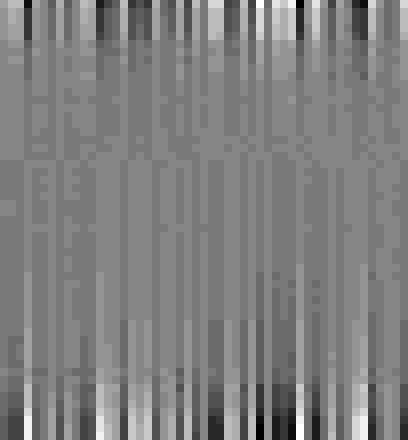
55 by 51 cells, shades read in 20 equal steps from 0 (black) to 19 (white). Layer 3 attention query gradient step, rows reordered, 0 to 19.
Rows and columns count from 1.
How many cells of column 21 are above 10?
6
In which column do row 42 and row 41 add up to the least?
33
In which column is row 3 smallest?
38
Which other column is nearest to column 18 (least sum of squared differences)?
22
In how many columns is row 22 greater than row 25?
1
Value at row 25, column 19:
10
